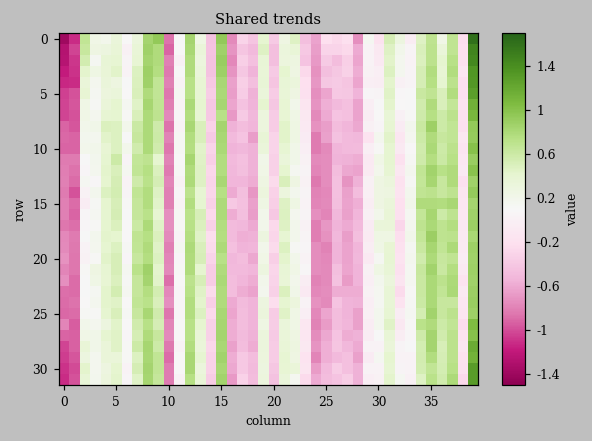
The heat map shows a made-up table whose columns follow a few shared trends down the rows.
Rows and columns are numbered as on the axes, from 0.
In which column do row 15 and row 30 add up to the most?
39
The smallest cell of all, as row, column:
0, 0
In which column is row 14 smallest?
1
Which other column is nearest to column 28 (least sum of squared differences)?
16
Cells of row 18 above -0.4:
29
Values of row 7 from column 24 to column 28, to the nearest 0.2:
-0.8 -0.6 -0.4 -0.4 -0.6
